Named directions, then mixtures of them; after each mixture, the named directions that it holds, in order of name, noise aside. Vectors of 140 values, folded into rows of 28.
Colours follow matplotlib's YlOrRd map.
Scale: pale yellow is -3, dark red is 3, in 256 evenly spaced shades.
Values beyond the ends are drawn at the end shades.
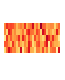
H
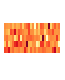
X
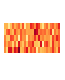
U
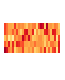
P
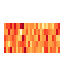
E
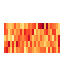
E, P.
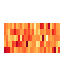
P, X.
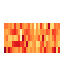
E, P, X.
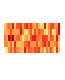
P.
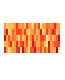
H.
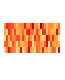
H.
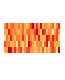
H, U.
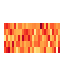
H, P.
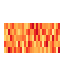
H, U.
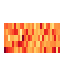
E, P, X.
